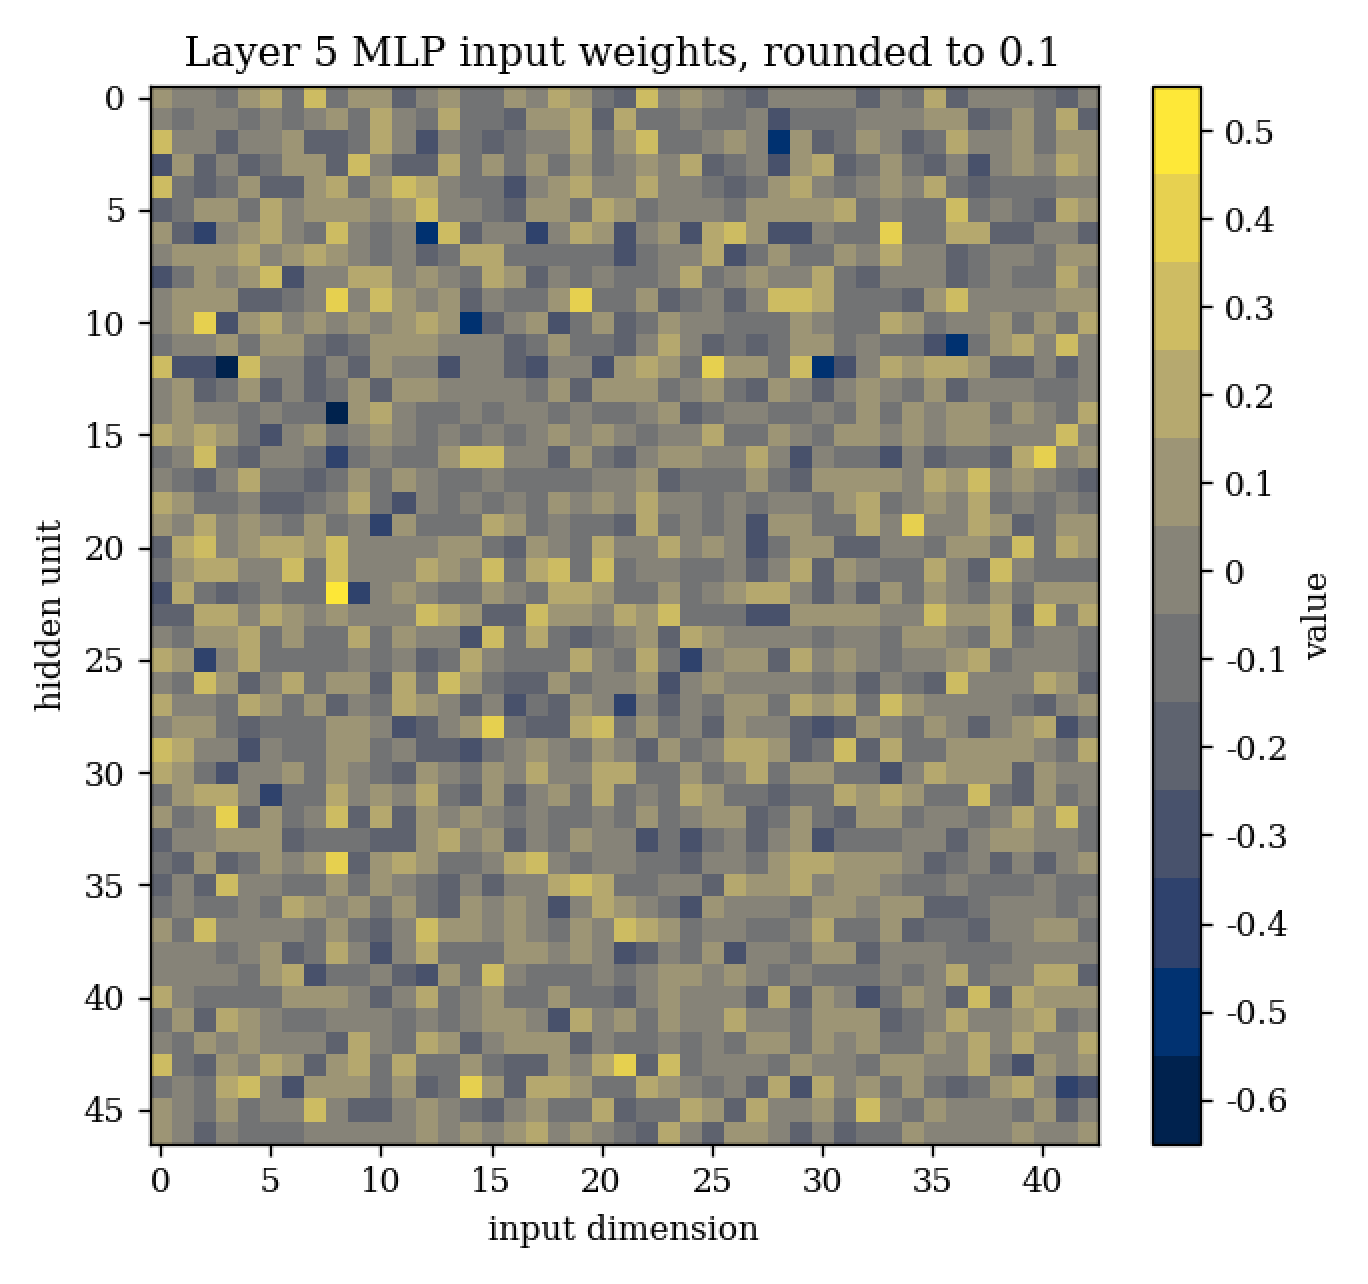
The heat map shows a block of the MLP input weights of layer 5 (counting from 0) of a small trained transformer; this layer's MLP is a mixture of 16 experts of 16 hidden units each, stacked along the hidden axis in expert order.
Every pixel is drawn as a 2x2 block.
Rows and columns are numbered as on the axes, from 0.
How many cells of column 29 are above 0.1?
8
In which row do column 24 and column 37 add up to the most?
31
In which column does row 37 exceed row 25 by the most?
2
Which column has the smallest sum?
16
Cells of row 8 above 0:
12
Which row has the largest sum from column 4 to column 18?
21
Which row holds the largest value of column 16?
34
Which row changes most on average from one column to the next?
6
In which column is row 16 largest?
40
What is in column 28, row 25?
-0.2
